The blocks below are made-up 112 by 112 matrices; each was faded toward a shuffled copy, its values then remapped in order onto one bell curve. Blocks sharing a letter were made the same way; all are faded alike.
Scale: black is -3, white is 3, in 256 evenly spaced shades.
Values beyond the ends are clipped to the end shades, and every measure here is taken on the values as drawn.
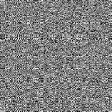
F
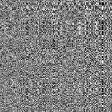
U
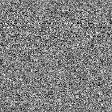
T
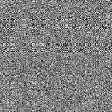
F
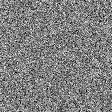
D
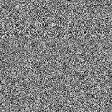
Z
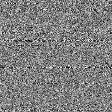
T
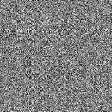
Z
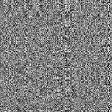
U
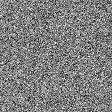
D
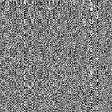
U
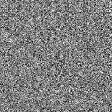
Z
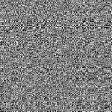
F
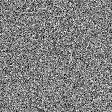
D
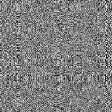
U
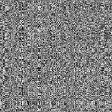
U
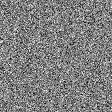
D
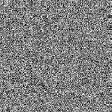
Z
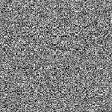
Z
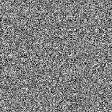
Z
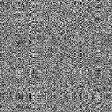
U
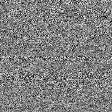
T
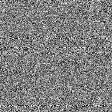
T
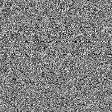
T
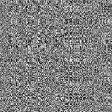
U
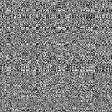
F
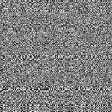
F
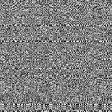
F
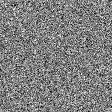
D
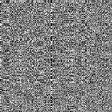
U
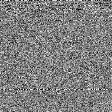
T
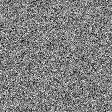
D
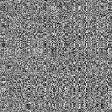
U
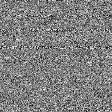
T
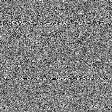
T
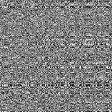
F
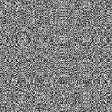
U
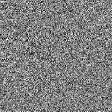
Z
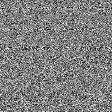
T
